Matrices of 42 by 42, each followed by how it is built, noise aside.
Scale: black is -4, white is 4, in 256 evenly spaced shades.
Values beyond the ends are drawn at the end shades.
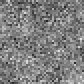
smooth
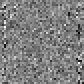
uneven columns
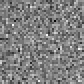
repeating columns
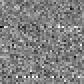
uneven rows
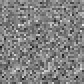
repeating columns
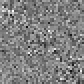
block diagonal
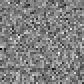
repeating columns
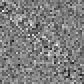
banded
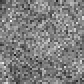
smooth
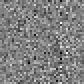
uneven columns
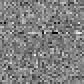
uneven rows
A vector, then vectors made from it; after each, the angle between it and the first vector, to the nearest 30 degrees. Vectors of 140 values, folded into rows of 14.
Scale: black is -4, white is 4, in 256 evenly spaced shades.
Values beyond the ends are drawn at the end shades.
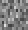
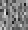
90 degrees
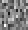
30 degrees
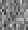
120 degrees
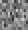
150 degrees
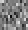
90 degrees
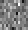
90 degrees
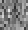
120 degrees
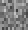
60 degrees
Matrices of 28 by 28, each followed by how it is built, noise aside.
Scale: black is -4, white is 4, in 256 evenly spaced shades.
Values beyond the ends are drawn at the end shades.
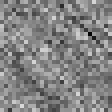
Toeplitz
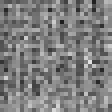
blocks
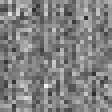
blocks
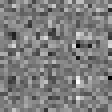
low rank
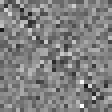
block diagonal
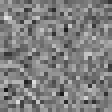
low rank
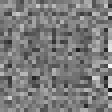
low rank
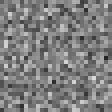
blocks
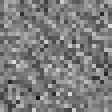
Toeplitz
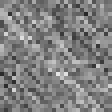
Toeplitz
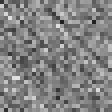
Toeplitz
